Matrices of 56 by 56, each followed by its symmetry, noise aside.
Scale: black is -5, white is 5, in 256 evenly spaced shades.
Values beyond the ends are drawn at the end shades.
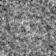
same after a half turn.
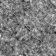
symmetric across the other diagonal.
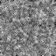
symmetric across the other diagonal.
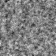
no symmetry.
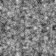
mirrored top to bottom.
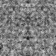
mirrored left to right.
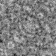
symmetric across the other diagonal.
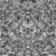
mirrored left to right.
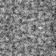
mirrored top to bottom.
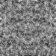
mirrored left to right.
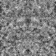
mirrored left to right.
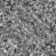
symmetric across the other diagonal.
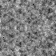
mirrored top to bottom.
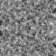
mirrored top to bottom.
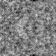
mirrored top to bottom.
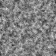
same after a half turn.
